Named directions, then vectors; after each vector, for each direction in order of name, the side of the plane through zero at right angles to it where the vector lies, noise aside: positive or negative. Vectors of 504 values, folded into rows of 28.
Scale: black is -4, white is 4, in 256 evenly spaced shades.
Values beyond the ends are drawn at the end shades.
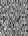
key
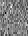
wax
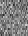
negative, positive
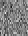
negative, negative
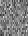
negative, positive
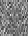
positive, negative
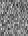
negative, positive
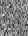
positive, negative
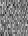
negative, positive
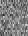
negative, positive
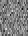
positive, positive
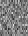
negative, positive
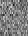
negative, positive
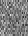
positive, negative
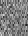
positive, negative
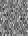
negative, negative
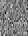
positive, positive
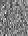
negative, negative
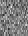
negative, positive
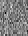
positive, positive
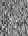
negative, negative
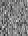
negative, negative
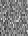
negative, negative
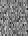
positive, positive
